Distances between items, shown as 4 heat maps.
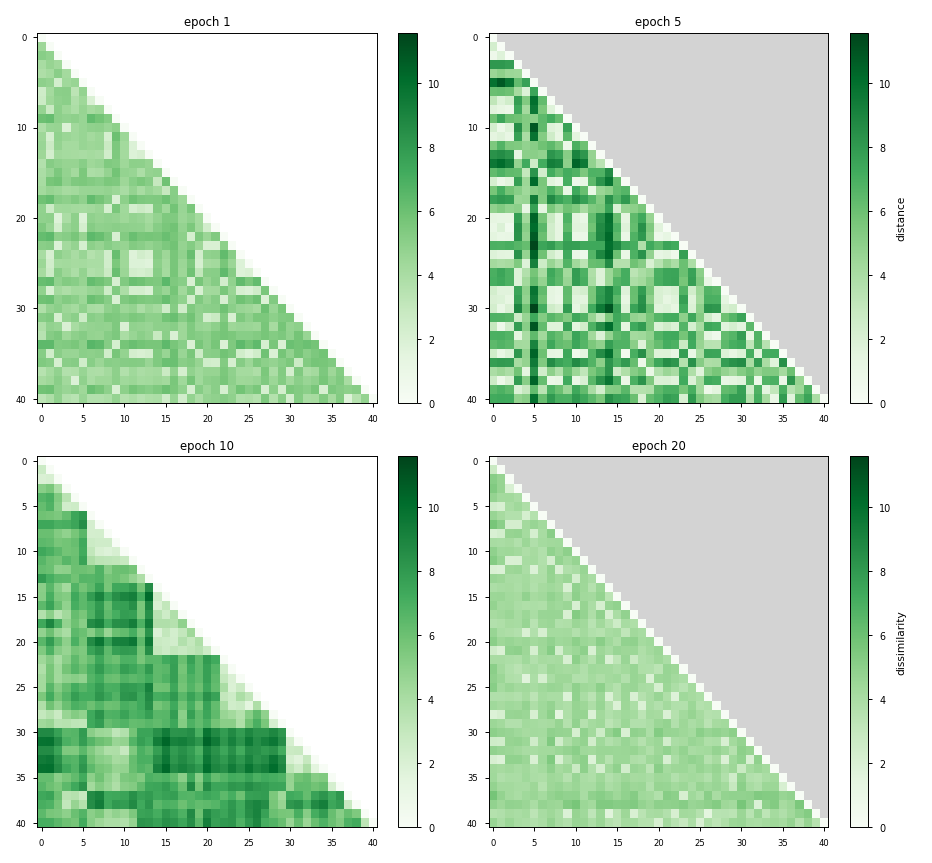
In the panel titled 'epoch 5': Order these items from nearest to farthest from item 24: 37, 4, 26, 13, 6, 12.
37, 4, 6, 12, 26, 13
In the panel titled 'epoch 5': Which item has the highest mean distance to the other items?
5
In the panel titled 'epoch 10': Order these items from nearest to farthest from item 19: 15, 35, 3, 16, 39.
16, 15, 3, 35, 39
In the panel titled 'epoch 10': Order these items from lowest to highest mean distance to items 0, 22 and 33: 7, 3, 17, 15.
3, 17, 7, 15
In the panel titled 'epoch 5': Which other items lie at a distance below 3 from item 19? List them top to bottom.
4, 6, 15, 25, 37
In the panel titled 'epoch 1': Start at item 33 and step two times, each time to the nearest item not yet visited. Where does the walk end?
14
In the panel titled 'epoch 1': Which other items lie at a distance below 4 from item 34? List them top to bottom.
9, 18, 22, 27, 29, 39
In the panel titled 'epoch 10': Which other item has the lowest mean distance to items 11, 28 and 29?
2
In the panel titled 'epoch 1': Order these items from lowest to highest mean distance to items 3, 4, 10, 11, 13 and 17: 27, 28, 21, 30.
28, 30, 21, 27
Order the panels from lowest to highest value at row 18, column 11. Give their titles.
epoch 20, epoch 1, epoch 5, epoch 10
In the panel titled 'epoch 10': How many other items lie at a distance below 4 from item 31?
4
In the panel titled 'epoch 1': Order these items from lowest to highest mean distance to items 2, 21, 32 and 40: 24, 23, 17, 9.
23, 17, 24, 9
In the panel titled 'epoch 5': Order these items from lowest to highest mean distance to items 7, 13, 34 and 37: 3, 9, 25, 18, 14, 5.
25, 3, 18, 9, 14, 5
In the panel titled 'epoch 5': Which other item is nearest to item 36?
18
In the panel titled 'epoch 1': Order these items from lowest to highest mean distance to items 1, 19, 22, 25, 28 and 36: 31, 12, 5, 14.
12, 5, 31, 14
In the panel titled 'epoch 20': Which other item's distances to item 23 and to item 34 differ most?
37
